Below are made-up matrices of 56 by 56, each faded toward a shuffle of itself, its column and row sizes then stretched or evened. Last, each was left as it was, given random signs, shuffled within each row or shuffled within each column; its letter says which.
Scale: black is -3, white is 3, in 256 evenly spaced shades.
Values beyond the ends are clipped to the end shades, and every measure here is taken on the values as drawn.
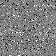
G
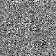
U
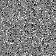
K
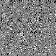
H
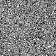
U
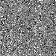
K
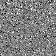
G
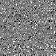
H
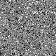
G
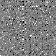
H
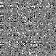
H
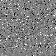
G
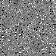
U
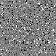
H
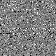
G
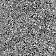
K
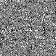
U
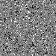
K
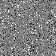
K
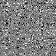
H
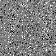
K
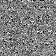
G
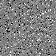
K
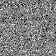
G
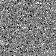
G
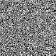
H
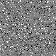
G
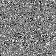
G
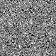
G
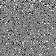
G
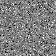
G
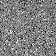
G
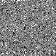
U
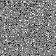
U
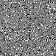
G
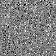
U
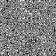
H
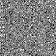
H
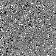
U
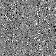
K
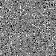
K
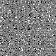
H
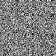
H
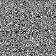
U
